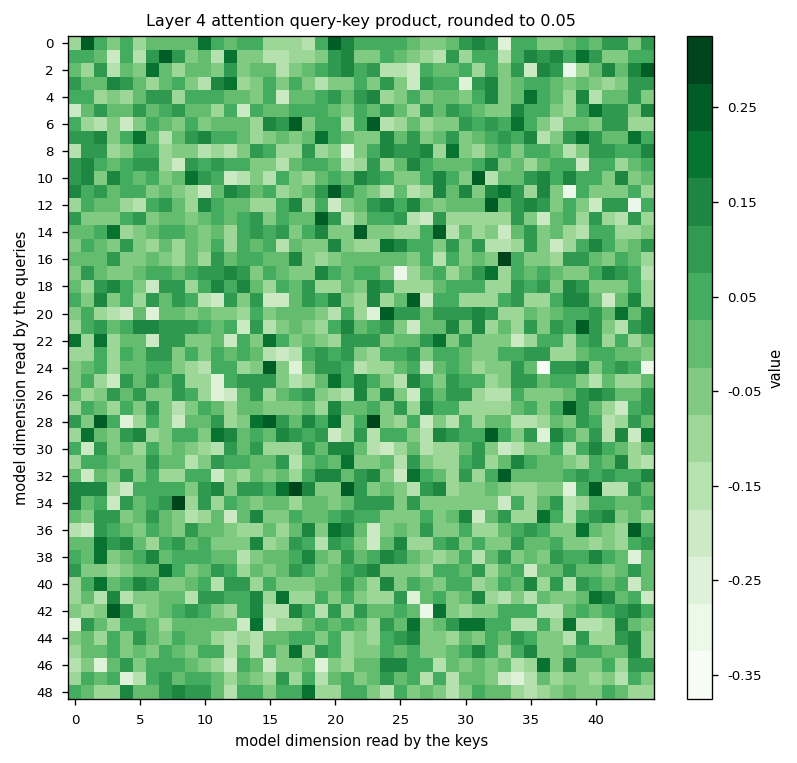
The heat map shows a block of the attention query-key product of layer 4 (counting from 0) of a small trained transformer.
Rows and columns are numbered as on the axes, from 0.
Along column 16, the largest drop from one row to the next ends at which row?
42
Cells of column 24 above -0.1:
39
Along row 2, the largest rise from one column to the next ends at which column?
36
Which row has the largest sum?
7
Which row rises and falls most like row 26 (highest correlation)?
5
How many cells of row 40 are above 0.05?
10
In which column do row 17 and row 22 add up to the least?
25
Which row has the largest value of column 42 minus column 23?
20
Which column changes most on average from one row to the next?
24
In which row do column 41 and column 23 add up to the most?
6
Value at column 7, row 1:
0.25
